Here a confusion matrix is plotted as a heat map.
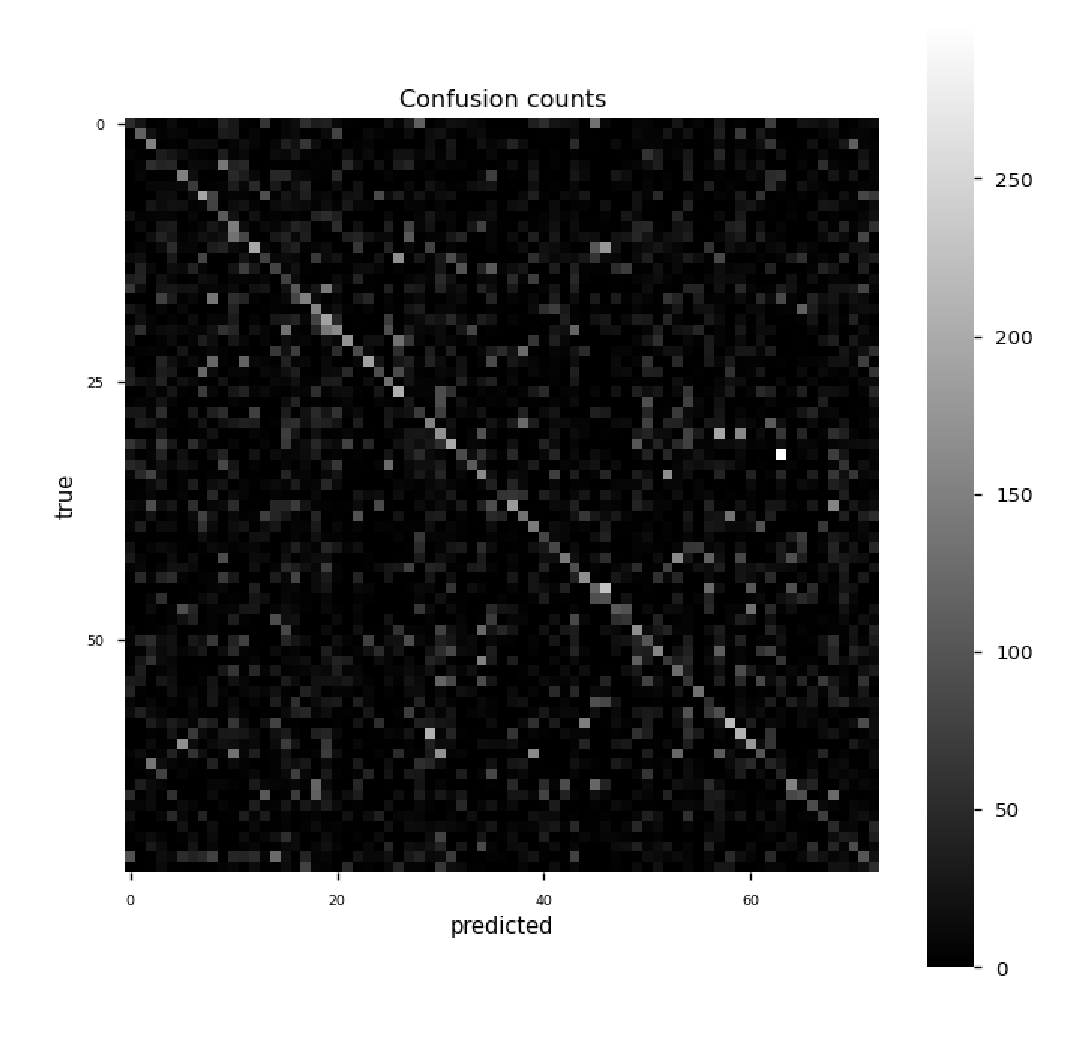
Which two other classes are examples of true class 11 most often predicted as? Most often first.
10, 27
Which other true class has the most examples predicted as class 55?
41
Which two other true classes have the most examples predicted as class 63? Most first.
32, 17
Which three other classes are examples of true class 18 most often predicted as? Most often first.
65, 41, 40
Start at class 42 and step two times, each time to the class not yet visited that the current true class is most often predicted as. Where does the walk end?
59
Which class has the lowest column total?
36
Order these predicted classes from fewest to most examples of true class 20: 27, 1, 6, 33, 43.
6, 27, 1, 33, 43
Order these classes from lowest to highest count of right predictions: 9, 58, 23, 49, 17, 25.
9, 25, 17, 49, 23, 58
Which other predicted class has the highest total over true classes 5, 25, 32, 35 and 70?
63
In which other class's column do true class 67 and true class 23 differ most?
8
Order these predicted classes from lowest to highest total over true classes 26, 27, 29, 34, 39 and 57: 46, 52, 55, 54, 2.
55, 46, 2, 52, 54
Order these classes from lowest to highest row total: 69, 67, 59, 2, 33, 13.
69, 67, 2, 33, 59, 13
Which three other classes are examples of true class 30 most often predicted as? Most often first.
57, 59, 34
